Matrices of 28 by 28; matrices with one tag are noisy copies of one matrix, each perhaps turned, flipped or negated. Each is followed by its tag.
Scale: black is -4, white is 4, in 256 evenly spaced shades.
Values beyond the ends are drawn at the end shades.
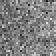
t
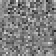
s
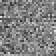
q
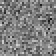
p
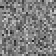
p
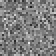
p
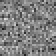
s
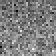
t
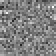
s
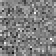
s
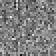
q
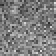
t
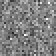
q
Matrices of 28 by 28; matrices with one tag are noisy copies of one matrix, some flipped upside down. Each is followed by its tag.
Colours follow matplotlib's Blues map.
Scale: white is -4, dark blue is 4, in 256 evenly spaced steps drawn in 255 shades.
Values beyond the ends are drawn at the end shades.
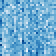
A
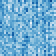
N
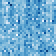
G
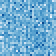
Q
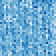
N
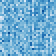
Q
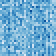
Q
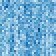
G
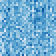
Q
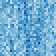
G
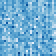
N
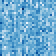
A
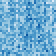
G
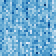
N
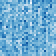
N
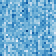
N
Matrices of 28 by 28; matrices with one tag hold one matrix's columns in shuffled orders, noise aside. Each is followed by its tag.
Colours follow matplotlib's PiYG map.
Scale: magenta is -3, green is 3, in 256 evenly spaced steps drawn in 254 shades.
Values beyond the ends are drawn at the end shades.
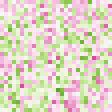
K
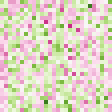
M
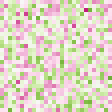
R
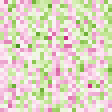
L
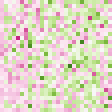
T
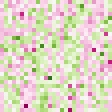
K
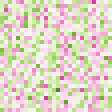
T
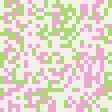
L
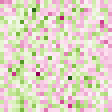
R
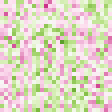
M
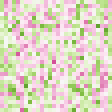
M
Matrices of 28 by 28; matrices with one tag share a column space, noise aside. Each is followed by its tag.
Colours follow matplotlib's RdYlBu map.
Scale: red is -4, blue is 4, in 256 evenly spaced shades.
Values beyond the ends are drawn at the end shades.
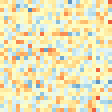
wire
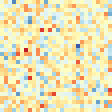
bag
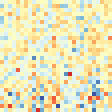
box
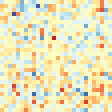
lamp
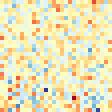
box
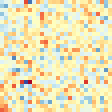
wire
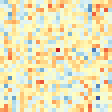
wire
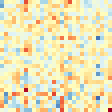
box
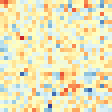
lamp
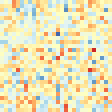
wire
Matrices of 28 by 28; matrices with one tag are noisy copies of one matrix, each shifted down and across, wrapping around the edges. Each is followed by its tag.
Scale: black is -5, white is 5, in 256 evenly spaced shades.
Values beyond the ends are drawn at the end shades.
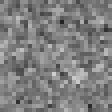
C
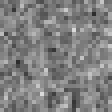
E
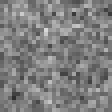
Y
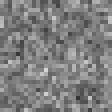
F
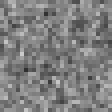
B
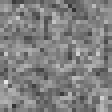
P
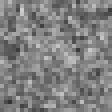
C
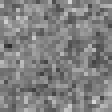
B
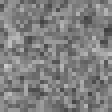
Y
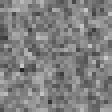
E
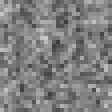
E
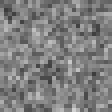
F
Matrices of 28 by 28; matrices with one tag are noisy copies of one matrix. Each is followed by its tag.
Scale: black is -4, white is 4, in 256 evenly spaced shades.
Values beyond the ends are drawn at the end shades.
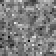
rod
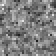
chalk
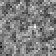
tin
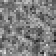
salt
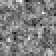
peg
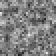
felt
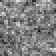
rod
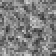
salt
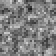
peg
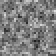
salt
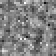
salt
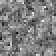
peg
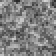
chalk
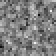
tin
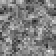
peg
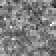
chalk
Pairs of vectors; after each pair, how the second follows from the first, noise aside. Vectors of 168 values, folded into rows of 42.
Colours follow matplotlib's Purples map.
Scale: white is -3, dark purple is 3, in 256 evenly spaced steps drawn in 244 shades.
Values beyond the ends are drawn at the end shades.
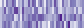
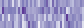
reversed, partly zeroed.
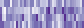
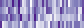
reversed.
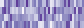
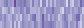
wrapped around, negated, shrunk.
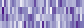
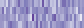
reversed, negated, shrunk.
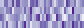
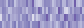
wrapped around, shrunk.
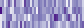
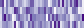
reversed.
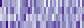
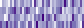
wrapped around.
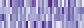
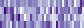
wrapped around.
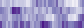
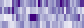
wrapped around.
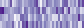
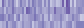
reversed, negated, shrunk.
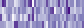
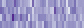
negated, shrunk.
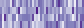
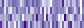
reversed.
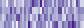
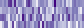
reversed.
